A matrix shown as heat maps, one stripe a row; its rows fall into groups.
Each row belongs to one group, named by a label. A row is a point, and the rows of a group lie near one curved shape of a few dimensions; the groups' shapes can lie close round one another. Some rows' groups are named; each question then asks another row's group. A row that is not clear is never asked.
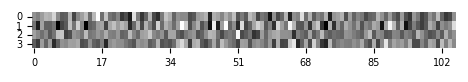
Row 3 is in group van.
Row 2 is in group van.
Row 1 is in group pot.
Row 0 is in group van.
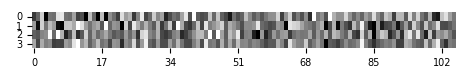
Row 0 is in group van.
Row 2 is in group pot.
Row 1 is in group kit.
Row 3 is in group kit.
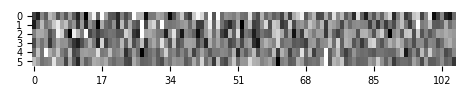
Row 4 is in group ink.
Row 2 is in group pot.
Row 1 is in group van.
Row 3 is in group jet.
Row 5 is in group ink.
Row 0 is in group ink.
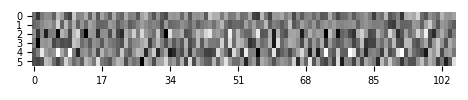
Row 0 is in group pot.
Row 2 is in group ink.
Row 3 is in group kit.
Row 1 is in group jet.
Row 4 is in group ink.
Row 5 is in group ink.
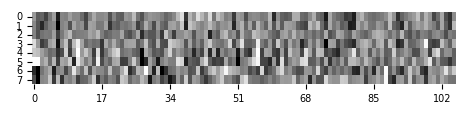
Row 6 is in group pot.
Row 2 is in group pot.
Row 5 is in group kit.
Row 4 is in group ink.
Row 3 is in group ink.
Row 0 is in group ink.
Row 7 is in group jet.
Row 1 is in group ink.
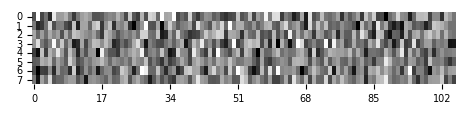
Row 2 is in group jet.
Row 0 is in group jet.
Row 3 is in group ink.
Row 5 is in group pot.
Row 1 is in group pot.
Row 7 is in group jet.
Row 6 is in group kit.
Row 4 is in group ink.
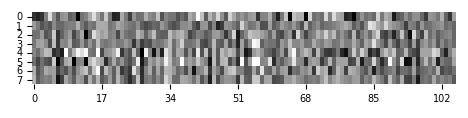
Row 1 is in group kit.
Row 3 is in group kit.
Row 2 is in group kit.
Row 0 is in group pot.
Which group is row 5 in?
pot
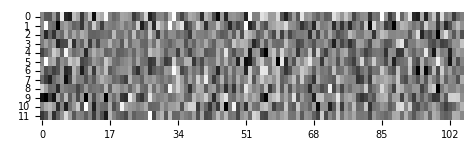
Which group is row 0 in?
pot
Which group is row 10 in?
pot
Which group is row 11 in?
van
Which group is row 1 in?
jet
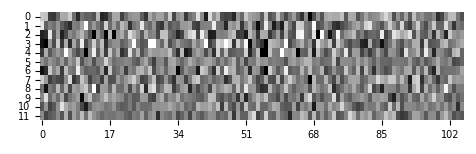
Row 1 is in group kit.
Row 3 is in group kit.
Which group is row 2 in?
van
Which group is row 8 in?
kit
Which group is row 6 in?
ink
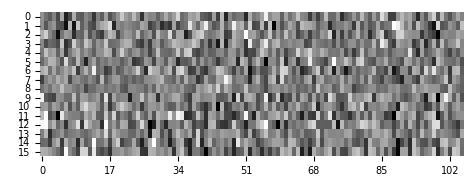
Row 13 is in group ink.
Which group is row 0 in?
pot
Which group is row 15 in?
pot
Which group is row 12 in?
kit
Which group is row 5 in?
ink
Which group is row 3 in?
pot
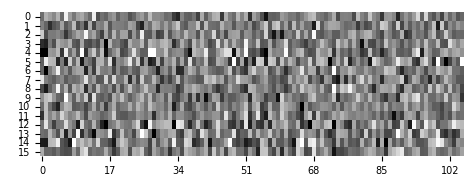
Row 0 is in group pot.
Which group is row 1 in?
pot
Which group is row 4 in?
kit
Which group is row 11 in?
van
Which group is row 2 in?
kit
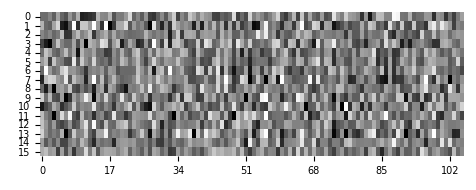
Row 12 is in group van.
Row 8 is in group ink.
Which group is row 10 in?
ink
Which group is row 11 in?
ink
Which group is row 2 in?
kit
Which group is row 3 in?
pot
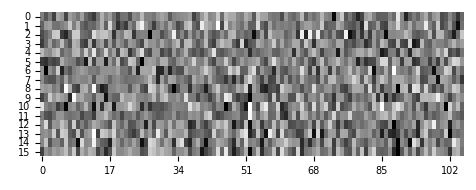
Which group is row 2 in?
ink
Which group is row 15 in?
jet
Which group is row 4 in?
kit
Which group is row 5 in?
kit
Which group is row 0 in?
ink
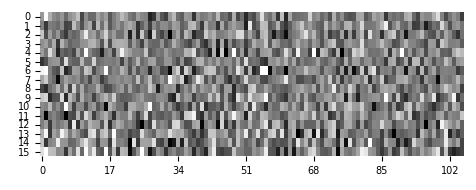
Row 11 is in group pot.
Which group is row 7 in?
jet
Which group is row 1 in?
pot
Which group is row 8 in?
jet
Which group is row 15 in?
kit
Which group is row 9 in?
ink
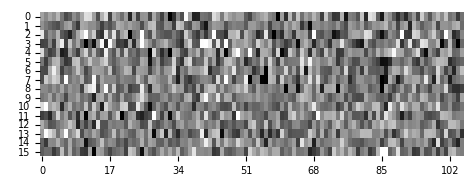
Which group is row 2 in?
kit
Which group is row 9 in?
ink
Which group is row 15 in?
kit
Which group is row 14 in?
pot
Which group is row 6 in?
ink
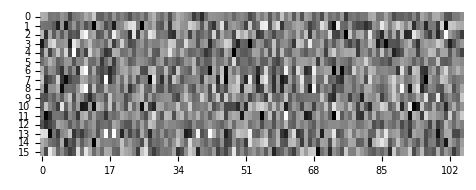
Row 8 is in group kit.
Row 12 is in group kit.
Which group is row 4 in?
jet
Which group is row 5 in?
pot
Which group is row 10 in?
kit
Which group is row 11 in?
ink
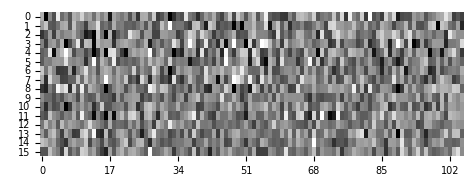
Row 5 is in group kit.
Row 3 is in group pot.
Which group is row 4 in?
ink
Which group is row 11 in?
van
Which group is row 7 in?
van
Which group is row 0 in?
jet
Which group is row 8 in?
jet
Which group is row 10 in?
kit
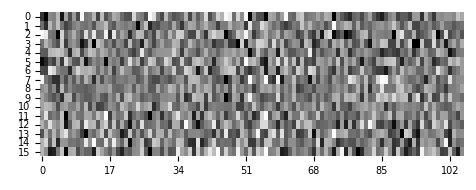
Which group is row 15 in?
ink
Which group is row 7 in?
kit
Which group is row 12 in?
kit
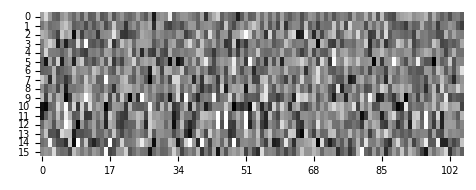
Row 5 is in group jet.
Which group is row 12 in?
pot
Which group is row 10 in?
jet
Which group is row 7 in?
ink
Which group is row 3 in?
pot
